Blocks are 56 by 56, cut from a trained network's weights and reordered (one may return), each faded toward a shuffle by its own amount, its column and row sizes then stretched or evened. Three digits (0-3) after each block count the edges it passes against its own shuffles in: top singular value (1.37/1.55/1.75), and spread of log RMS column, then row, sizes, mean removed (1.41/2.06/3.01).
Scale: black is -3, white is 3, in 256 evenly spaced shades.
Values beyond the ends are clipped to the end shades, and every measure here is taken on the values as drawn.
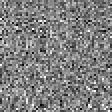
2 1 1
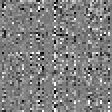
1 3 2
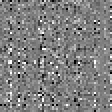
1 3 2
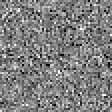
0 0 1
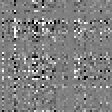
2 3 3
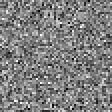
0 0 0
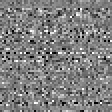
0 0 3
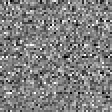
1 0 2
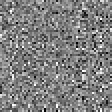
2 2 0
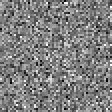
1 1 0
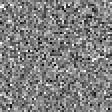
0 0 1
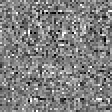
1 1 2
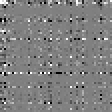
2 3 3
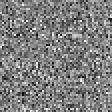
2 0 1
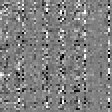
2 3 2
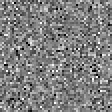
1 1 1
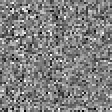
1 1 1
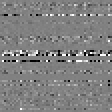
3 0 3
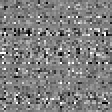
1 2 3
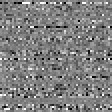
0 0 3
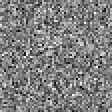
1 0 1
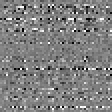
1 1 3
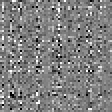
0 3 2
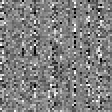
1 3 0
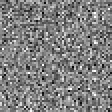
2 1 0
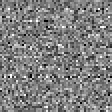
2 0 2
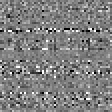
3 1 3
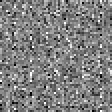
1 2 0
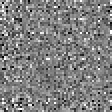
1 2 2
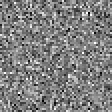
2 0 0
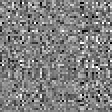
3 2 2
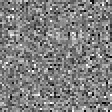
1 1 1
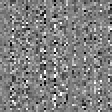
0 3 0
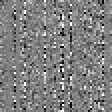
1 3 0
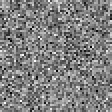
1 0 0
